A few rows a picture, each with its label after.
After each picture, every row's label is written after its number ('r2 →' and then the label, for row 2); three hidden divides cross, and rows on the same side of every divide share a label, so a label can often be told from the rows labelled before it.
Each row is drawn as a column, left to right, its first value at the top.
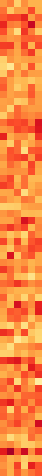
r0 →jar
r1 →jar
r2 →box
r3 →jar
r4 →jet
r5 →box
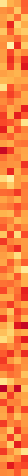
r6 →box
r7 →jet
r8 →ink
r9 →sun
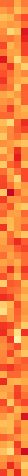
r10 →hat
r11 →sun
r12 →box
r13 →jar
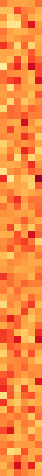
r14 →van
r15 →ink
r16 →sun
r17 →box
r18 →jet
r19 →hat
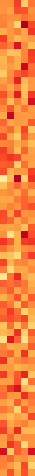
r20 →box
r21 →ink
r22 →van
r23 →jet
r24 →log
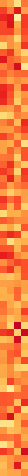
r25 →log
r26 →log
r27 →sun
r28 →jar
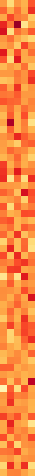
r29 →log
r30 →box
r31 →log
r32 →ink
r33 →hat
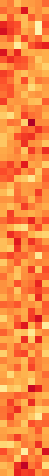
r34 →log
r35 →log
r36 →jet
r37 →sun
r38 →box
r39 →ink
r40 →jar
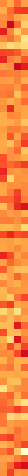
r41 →log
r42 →jet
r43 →sun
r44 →sun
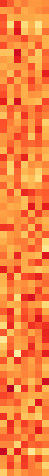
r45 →jar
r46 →ink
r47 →log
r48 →ink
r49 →sun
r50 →ink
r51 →hat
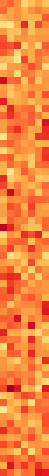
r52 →van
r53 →ink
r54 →ink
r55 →jet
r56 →sun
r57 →jet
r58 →box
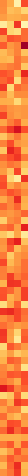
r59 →van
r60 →ink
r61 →box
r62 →van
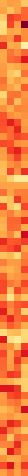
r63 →ink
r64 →box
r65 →box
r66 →jet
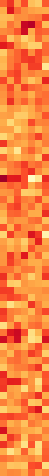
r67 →van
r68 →hat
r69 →hat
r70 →log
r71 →jet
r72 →jet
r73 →van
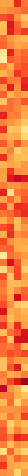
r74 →ink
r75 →log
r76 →hat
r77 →hat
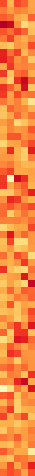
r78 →log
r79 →jet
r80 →hat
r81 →hat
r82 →ink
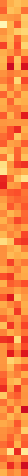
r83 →van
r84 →sun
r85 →box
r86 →sun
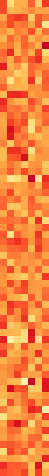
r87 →sun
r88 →box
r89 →box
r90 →box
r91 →hat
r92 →jet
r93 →van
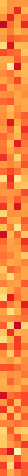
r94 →jet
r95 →jar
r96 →sun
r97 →box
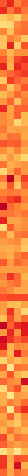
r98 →sun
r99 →van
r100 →sun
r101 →hat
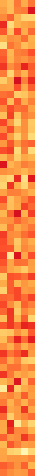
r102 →jet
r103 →ink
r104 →hat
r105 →sun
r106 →hat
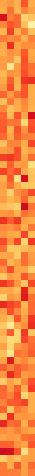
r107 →box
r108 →jar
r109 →box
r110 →hat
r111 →ink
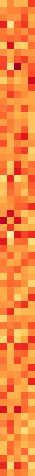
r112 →jet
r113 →van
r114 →jet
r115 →jet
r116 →hat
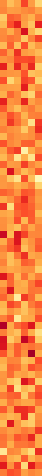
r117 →sun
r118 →box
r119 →jet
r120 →hat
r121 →sun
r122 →box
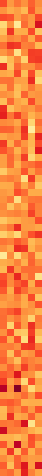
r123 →ink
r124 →jar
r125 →ink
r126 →box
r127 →hat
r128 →jet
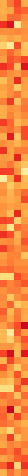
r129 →jet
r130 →jet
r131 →van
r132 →sun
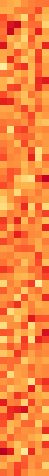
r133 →jar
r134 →log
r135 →jet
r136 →sun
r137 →box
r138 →hat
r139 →van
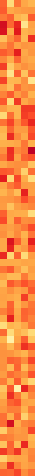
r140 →log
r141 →box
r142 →log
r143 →ink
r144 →box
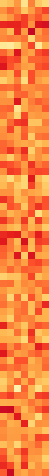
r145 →jet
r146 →jet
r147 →log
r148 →box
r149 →hat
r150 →jet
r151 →jet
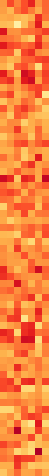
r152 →van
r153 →van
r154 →ink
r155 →hat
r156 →hat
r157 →jar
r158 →hat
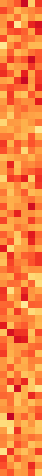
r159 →sun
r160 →log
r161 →van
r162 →hat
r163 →jet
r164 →log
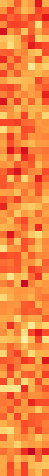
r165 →log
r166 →jet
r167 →log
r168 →box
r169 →jar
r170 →van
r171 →jar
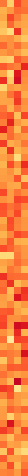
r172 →ink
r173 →box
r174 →hat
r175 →sun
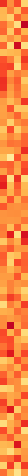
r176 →hat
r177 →sun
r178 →van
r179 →jet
